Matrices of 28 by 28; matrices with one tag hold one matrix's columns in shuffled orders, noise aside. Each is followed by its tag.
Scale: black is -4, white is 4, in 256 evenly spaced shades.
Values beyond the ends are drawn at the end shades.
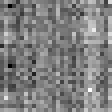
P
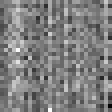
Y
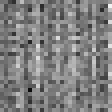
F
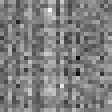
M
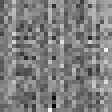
Y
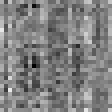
P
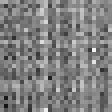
Y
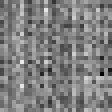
M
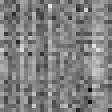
F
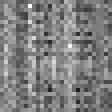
F
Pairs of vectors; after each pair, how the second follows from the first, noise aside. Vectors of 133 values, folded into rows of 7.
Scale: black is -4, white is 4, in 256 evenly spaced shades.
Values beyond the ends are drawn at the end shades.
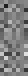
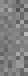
wrapped around, negated, shrunk.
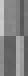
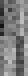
negated.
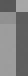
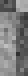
copied.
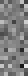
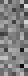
copied.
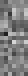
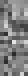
copied.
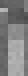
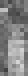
copied.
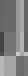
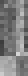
copied.
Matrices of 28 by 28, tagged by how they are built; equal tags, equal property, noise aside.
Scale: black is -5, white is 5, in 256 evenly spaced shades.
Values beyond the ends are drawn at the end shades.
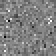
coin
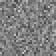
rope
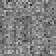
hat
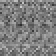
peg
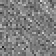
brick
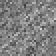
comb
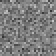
peg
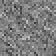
brick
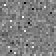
coin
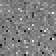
coin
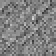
comb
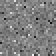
coin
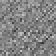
comb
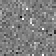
coin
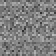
peg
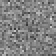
rope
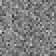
rope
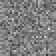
rope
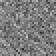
brick
